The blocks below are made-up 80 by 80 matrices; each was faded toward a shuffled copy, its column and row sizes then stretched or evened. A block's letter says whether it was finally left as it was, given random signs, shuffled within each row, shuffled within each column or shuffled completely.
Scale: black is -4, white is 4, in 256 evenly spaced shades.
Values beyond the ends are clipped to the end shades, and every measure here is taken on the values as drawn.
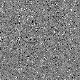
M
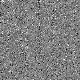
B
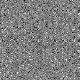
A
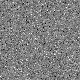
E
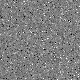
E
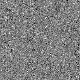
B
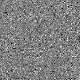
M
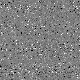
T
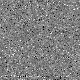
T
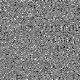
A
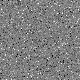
E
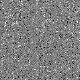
B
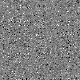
M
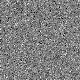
B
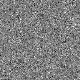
B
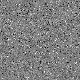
T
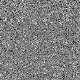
A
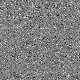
T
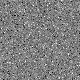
E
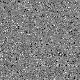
T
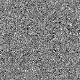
M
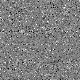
T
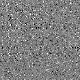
A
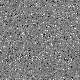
T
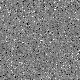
E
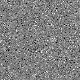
M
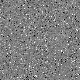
B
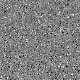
M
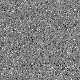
T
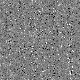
B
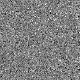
M
